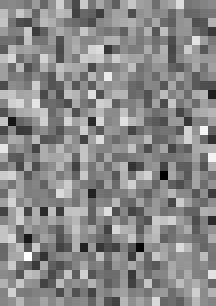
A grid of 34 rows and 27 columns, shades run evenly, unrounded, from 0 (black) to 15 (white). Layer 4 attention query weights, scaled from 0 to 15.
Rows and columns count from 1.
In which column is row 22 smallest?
12
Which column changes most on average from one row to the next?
27
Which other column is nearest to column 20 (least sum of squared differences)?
7
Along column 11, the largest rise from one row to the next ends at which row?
17
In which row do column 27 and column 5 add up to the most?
31
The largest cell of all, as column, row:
4, 29
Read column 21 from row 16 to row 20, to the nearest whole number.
6 10 7 4 0
